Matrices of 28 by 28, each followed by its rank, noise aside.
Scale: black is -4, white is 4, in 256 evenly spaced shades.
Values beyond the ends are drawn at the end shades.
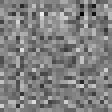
four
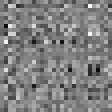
three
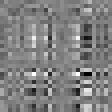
one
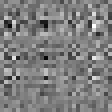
two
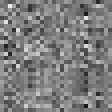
four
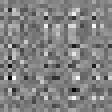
two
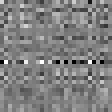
two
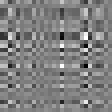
one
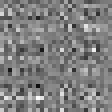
three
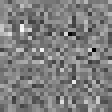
five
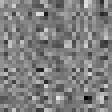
three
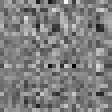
four
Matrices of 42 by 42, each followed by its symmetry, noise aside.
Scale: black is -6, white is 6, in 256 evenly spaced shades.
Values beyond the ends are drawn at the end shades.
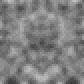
mirrored left to right.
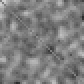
symmetric.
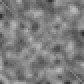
symmetric across the other diagonal.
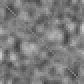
same after a half turn.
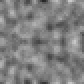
mirrored top to bottom.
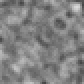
symmetric across the other diagonal.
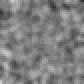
antisymmetric.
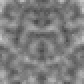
mirrored left to right.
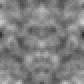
mirrored left to right.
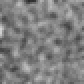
antisymmetric.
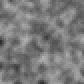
symmetric across the other diagonal.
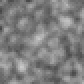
symmetric.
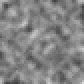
symmetric.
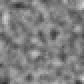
antisymmetric.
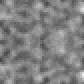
mirrored top to bottom.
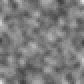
same after a half turn.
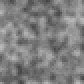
antisymmetric.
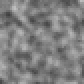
antisymmetric.
